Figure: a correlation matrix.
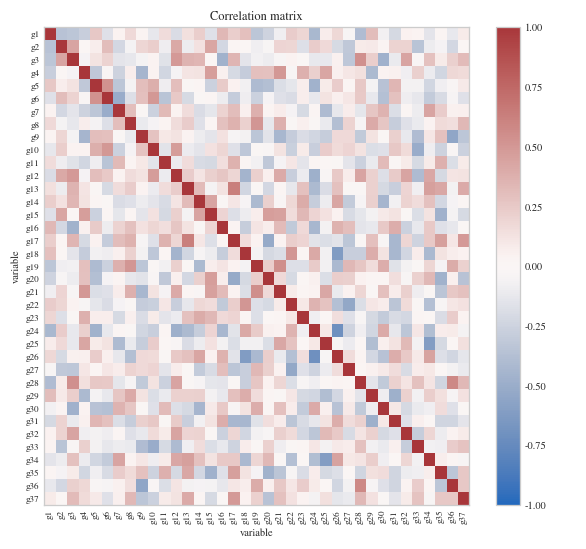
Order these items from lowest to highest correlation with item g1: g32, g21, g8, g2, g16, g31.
g2, g31, g21, g32, g8, g16
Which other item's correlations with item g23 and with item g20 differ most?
g17
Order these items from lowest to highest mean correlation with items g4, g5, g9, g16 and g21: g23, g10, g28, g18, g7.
g18, g7, g28, g23, g10
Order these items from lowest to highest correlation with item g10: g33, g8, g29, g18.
g33, g18, g29, g8
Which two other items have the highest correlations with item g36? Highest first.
g28, g19
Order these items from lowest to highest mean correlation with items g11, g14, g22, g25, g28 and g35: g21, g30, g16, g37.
g16, g30, g21, g37
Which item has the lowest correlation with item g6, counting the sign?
g7
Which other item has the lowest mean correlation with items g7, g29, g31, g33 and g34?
g25
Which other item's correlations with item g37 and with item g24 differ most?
g13
